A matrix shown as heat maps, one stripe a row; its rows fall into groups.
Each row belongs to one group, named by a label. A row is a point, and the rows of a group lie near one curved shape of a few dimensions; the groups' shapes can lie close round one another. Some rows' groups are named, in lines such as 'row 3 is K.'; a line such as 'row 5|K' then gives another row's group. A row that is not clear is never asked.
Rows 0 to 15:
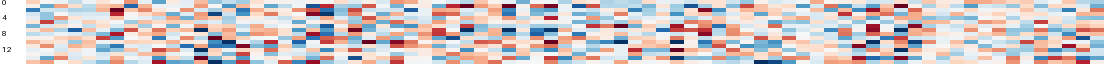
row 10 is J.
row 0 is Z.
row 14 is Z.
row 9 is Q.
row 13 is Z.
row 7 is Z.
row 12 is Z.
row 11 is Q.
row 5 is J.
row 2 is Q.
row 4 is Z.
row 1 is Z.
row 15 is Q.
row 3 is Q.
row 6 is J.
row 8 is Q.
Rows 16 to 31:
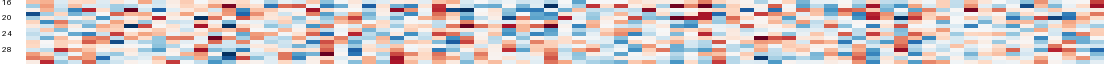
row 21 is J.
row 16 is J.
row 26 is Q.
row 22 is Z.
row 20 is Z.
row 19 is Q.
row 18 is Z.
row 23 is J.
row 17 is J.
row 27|Z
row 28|Z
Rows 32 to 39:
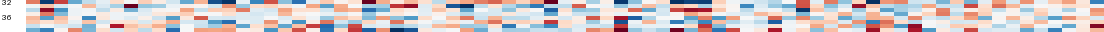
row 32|J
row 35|J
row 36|J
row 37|J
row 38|Q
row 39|J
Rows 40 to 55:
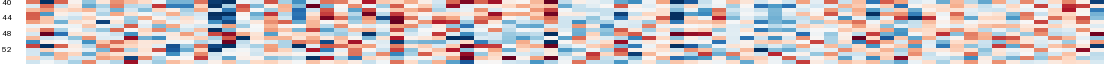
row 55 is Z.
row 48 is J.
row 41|Q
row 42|Q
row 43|J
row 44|J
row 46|Z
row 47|Q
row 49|Z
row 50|Q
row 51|J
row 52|Q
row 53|J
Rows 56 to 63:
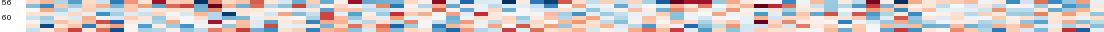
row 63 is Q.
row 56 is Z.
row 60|Z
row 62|J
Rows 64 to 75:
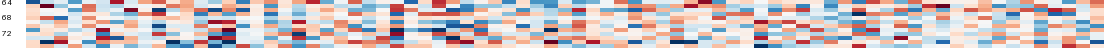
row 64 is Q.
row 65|J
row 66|Z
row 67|Z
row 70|Z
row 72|Q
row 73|Q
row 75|Q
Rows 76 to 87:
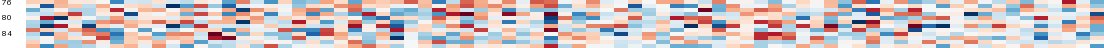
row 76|Q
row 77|J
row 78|Q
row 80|J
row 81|Q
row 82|J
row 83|Q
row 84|Q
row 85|Q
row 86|Z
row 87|J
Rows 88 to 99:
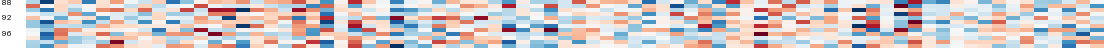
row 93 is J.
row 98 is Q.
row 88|J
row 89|Z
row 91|J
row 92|Q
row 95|Z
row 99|Q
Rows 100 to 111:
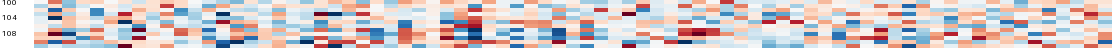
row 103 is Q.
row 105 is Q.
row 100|J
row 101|Z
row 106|Z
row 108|J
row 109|Z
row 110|J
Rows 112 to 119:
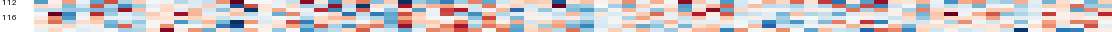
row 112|Q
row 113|Q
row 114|Q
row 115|J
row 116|J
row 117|Q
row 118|Q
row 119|Z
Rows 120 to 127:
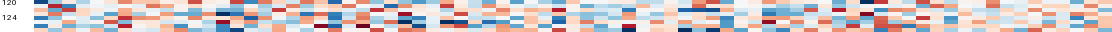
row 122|J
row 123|Q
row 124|Q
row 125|Q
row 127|J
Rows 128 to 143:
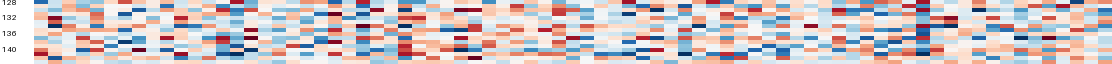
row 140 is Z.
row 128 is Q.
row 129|Z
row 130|Z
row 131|Q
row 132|J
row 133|J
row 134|J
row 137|Z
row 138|Q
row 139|Q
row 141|J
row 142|J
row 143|J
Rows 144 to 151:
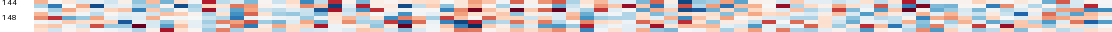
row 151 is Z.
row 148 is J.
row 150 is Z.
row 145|J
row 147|Z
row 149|Q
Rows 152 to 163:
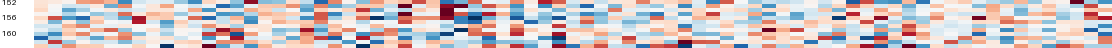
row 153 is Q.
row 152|Q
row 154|Z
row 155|Q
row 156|Z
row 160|Z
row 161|Q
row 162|J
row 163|Z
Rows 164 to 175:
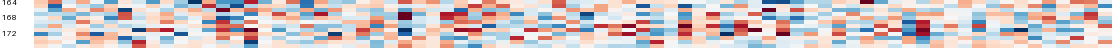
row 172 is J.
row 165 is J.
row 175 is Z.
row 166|Q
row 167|Q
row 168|Q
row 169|Z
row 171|Z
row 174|Z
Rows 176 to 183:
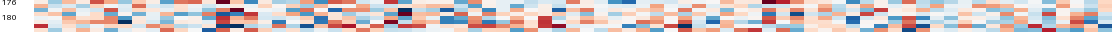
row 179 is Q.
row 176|Q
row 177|Z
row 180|Q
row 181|Q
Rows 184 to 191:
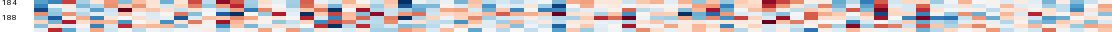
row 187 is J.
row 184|Q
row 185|Q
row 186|Q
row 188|J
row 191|J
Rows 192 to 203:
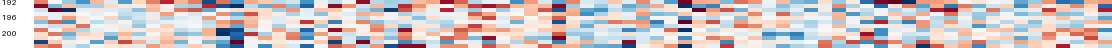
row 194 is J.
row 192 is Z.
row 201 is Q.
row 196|Z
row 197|J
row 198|Z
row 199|J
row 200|Q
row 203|J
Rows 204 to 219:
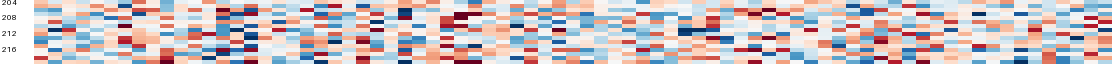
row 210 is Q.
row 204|Z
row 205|Q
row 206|Q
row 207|Z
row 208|Q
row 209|J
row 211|J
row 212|Z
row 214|Q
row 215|Z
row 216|Z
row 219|Z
